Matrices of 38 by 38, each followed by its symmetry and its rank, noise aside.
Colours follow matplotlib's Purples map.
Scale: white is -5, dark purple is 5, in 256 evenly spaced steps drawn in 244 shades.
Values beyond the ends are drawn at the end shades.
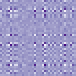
symmetric, rank one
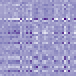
no symmetry, rank one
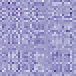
no symmetry, rank two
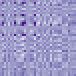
symmetric, rank two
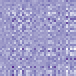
no symmetry, rank two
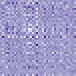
symmetric, rank two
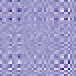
symmetric, rank one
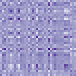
symmetric, rank two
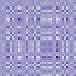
symmetric, rank one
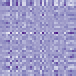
no symmetry, rank one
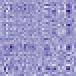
no symmetry, rank three
